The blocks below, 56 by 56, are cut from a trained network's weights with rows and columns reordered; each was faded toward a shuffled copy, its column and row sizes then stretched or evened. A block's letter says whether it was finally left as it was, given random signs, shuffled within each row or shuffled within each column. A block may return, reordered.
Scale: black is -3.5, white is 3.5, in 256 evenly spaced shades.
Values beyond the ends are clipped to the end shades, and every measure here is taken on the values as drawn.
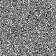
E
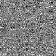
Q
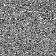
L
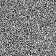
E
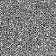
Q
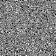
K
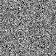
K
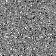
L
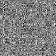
Q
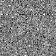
K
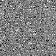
Q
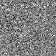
L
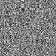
Q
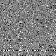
Q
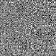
Q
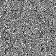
E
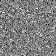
L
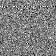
L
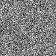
E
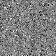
L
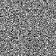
Q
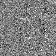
E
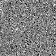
E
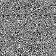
K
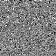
L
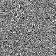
E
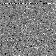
L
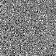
K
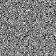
Q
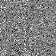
K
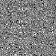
Q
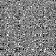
Q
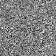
K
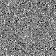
L
